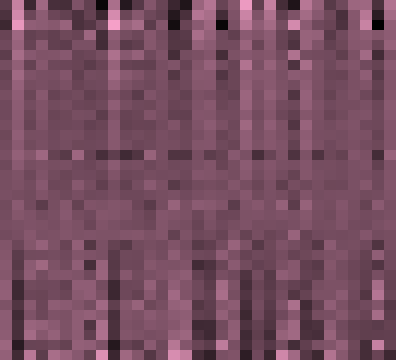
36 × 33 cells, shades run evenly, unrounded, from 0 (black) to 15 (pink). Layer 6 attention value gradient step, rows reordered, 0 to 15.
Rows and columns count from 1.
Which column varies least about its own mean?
14
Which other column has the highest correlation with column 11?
6
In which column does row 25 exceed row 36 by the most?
21
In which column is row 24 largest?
25
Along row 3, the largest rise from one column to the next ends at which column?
2
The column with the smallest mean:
32
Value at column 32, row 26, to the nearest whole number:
9
